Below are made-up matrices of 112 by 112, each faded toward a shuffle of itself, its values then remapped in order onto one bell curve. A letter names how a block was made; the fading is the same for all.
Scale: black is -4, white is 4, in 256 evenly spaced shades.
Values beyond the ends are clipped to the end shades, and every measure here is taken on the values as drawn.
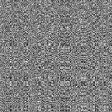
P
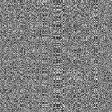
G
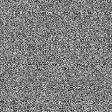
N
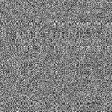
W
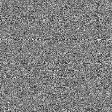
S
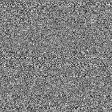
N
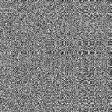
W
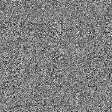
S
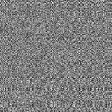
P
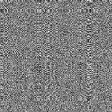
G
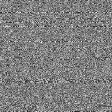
N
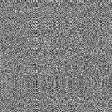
P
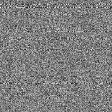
N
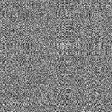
W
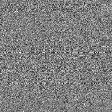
N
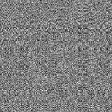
W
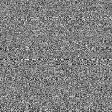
N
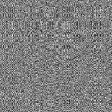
G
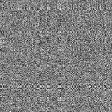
W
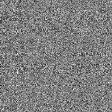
S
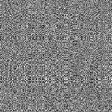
P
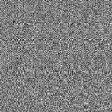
W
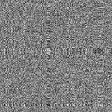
W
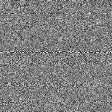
N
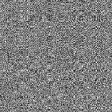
W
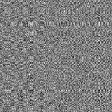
P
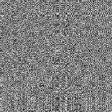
W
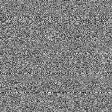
N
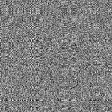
W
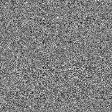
S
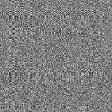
W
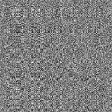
W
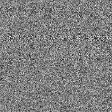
S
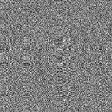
W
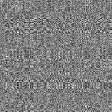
P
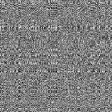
P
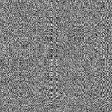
G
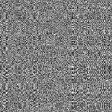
G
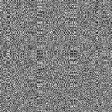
P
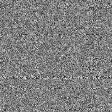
S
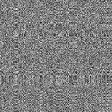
W
